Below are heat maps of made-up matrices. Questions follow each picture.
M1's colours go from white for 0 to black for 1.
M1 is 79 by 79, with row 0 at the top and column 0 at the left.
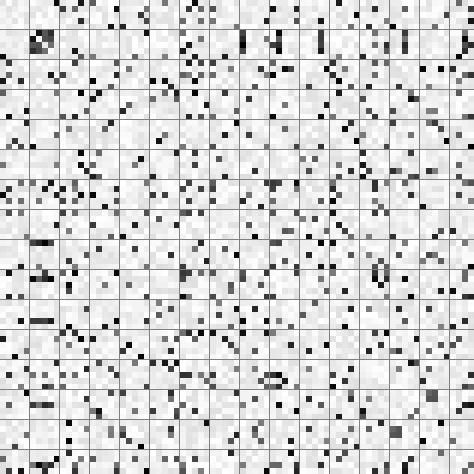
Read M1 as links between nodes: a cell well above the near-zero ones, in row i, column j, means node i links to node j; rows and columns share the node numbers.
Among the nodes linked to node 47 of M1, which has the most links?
node 11
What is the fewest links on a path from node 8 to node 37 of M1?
5
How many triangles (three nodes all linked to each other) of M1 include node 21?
5
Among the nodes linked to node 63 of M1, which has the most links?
node 57
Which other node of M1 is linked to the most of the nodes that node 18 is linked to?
node 58
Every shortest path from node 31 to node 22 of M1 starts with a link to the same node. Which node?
node 49
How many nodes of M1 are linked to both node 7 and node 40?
8
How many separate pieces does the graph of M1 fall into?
4
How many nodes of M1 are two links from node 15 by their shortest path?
7
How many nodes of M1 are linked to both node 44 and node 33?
8
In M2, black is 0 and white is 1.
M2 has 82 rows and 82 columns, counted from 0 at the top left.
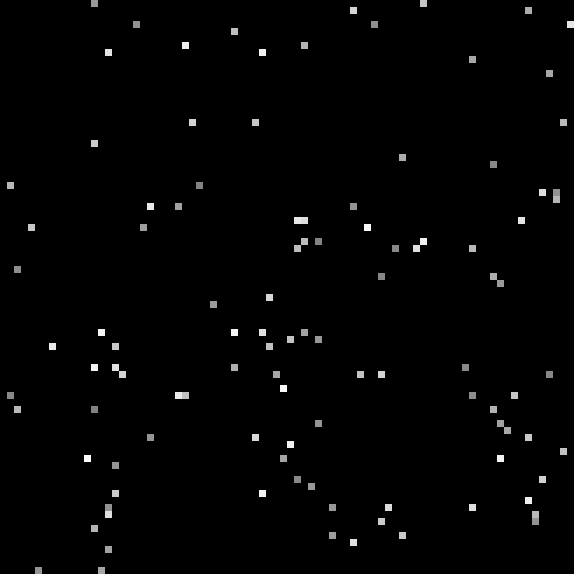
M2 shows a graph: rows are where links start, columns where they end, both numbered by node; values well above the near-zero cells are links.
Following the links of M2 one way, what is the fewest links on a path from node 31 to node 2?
3
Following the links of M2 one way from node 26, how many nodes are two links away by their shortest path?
3
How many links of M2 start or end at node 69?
1
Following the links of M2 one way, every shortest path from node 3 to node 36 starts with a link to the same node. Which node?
node 53
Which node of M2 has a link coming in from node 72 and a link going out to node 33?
node 47
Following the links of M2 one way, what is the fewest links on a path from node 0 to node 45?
2
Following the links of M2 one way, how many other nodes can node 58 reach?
5
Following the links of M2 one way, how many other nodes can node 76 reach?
7
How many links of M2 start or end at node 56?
6
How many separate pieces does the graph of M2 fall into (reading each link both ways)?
7
